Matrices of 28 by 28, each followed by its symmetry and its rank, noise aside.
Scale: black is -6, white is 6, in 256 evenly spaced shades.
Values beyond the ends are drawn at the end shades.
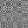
antisymmetric, rank two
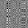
no symmetry, rank one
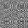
no symmetry, rank two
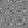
symmetric, rank two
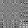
no symmetry, rank two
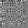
antisymmetric, rank two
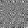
no symmetry, rank three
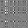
no symmetry, rank one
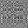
no symmetry, rank two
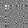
symmetric, rank two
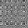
no symmetry, rank two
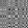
symmetric, rank one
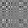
symmetric, rank one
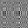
no symmetry, rank one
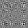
antisymmetric, rank two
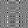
no symmetry, rank one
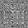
no symmetry, rank three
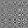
antisymmetric, rank two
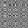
no symmetry, rank two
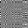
no symmetry, rank one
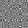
no symmetry, rank three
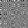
antisymmetric, rank two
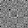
symmetric, rank three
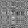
antisymmetric, rank two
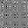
no symmetry, rank three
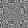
antisymmetric, rank two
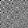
symmetric, rank three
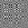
antisymmetric, rank two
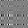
no symmetry, rank one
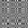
no symmetry, rank one
